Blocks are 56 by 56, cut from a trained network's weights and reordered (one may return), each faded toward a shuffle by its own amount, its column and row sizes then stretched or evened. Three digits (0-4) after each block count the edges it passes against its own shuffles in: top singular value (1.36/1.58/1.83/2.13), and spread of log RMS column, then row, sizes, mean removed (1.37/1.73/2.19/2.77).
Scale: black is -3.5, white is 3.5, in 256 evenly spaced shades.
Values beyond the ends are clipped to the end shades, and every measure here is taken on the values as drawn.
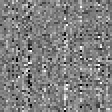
2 4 1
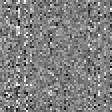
0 4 0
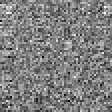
2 1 1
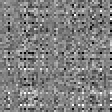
4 4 2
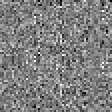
2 3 0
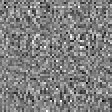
3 1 3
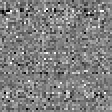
2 1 3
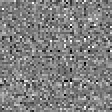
2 2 3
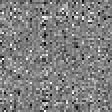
2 4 1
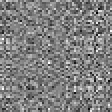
4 3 0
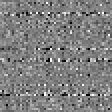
3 1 4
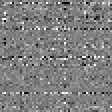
2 1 4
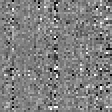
1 4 2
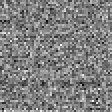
1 0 0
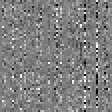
2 4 0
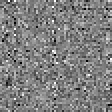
0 3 1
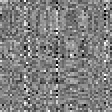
4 3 0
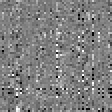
2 4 2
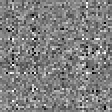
0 3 3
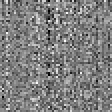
2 3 1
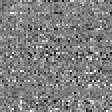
0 1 4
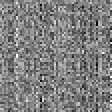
3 3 0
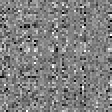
2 4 1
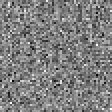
2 0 0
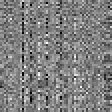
4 4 2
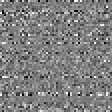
3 1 4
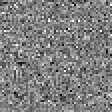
0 1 2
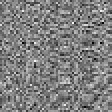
4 0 1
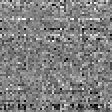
3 2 3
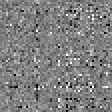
0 3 2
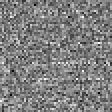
0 0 2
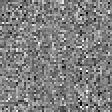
1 3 0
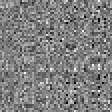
3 3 0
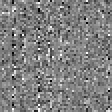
0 4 0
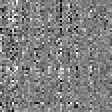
2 4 2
